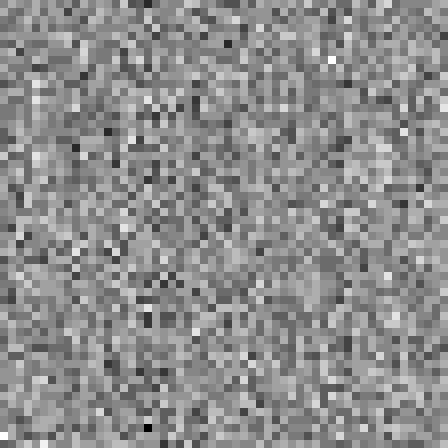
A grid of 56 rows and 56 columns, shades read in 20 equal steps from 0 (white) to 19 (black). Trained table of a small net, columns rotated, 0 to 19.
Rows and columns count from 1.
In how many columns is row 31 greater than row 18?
24
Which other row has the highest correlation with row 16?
51
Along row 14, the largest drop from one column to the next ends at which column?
26
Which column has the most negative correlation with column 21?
20
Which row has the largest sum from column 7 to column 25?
15
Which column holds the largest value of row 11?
44
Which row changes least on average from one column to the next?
37
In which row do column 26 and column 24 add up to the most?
5
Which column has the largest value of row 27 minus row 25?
29
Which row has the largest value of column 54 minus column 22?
13
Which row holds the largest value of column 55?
47
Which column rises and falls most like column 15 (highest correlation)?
10
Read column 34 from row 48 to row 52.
9 8 10 9 6
